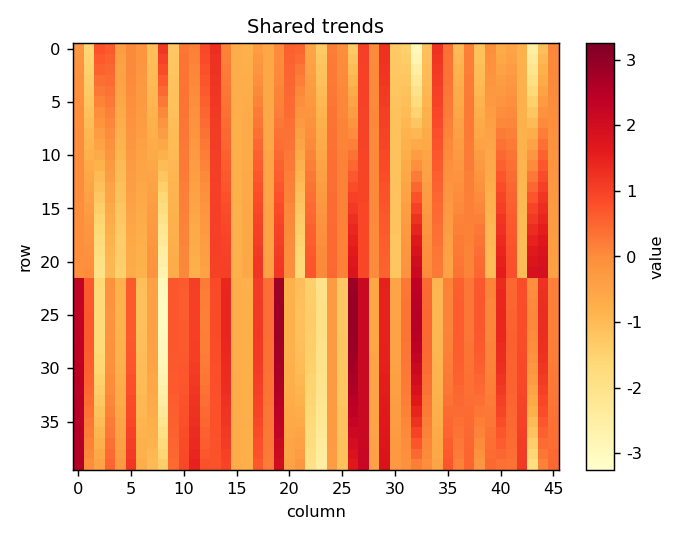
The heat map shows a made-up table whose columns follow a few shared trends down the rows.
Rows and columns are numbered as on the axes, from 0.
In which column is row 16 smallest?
8
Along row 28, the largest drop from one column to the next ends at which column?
20
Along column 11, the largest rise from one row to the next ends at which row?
22
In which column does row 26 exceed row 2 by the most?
32
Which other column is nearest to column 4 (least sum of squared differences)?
15
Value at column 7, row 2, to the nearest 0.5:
-1
